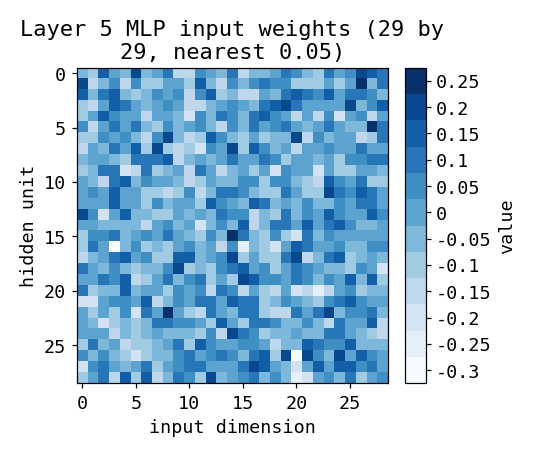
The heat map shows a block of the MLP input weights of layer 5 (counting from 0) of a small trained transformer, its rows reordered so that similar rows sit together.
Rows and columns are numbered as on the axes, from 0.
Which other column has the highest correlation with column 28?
5
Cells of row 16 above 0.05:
3
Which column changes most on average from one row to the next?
20
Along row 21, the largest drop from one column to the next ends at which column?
7
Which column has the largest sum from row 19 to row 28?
16
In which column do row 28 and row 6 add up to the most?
12
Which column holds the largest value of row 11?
23
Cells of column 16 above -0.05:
20
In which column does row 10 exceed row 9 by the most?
4
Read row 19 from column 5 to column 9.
-0.15 -0.1 0 0.1 -0.05
